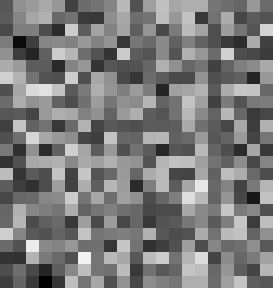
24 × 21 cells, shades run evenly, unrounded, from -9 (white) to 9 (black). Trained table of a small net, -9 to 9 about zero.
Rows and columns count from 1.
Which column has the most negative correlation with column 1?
15
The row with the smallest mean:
8
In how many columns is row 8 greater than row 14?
9
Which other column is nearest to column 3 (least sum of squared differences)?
4
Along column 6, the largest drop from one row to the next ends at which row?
17
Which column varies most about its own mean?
3
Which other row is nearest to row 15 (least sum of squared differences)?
20
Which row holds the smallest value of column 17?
21
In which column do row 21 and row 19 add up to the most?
12
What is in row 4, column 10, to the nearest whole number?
5
